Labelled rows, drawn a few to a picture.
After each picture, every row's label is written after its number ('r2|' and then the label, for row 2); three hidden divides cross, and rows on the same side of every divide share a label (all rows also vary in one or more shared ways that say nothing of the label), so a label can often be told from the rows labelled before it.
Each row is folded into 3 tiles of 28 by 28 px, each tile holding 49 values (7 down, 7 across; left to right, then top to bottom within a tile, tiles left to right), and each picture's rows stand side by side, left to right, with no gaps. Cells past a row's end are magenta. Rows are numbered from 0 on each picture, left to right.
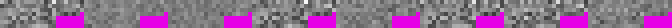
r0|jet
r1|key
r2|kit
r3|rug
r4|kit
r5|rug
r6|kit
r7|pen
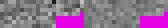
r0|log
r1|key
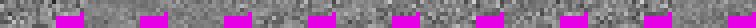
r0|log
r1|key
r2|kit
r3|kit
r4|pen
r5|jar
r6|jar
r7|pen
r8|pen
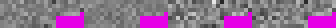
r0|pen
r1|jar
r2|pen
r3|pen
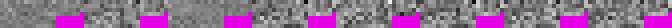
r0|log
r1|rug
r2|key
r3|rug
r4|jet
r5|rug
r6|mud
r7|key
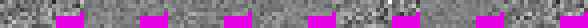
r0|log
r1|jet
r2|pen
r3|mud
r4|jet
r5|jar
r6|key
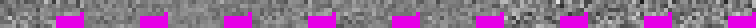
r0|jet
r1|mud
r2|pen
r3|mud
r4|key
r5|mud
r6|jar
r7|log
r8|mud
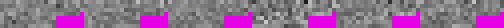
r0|key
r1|kit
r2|kit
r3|rug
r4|jar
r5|key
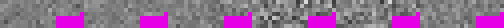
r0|jar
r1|jar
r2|kit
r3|log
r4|key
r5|mud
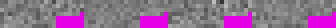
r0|rug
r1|mud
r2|rug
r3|pen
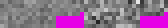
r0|rug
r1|key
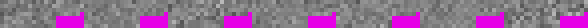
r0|rug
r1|rug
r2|jet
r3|key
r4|log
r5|mud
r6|jar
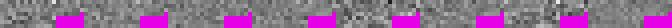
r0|jar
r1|log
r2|rug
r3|jet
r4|key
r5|pen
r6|pen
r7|jar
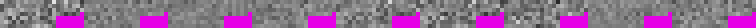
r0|jet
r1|kit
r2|jet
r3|log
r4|jet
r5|rug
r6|rug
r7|pen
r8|mud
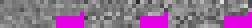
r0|rug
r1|pen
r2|kit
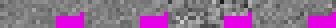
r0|jet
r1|jar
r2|log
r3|pen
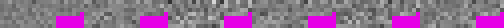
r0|mud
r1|rug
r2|jet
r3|jet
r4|kit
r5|key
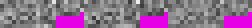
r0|mud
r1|key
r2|jet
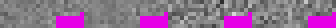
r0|jar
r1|jar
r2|kit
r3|mud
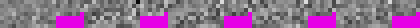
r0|log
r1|jar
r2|jet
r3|mud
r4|pen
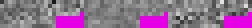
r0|log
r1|rug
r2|kit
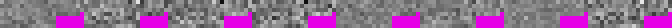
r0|pen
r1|key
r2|rug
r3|jar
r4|log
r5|rug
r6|kit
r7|mud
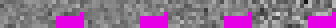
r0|rug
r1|log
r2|rug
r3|pen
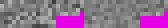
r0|jar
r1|mud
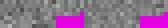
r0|rug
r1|mud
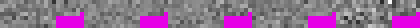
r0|kit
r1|log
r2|pen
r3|jet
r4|key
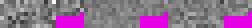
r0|jar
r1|mud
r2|pen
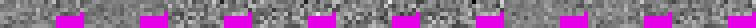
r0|key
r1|log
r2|pen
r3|jar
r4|jet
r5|log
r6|mud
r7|pen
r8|log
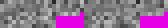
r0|jar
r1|mud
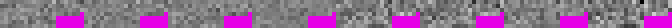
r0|jet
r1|rug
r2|jet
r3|rug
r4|jar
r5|jar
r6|rug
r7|rug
